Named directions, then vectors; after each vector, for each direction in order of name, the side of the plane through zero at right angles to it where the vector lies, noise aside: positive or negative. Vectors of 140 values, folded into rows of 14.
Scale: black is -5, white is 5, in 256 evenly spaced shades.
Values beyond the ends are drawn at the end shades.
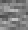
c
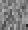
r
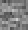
positive, positive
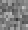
negative, negative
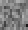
negative, positive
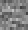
positive, positive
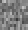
negative, negative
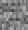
negative, negative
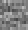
negative, negative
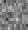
positive, positive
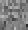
negative, positive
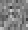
positive, negative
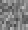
negative, negative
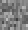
negative, negative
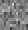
positive, positive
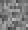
positive, negative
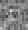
positive, negative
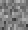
negative, positive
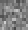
positive, negative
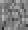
negative, positive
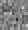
negative, negative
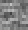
positive, positive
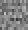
negative, negative
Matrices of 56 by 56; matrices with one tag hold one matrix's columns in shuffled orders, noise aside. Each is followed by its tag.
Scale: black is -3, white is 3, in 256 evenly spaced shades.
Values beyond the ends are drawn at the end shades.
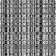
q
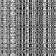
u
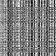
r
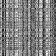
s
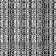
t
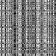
u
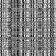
s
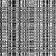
r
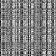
t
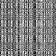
t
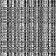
r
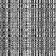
s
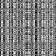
t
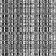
q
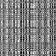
t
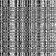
r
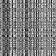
s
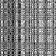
t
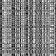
u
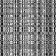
q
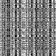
s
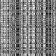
u
